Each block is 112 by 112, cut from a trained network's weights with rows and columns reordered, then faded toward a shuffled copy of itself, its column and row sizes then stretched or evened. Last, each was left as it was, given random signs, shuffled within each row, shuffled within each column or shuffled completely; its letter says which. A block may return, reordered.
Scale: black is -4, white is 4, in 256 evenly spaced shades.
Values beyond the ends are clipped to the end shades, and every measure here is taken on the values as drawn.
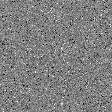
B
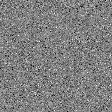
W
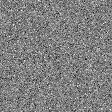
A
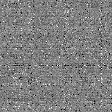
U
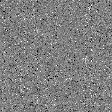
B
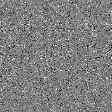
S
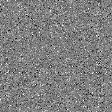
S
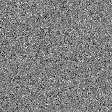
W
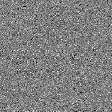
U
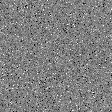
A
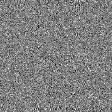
U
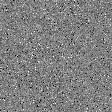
A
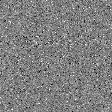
W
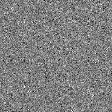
U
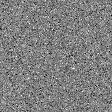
A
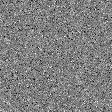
A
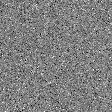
A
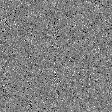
B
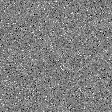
A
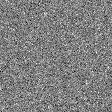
A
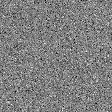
A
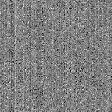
U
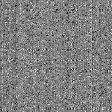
U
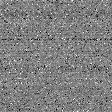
W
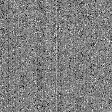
B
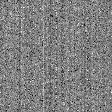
B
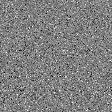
W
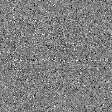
S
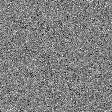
A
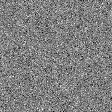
A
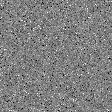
A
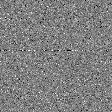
W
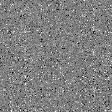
S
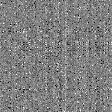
U
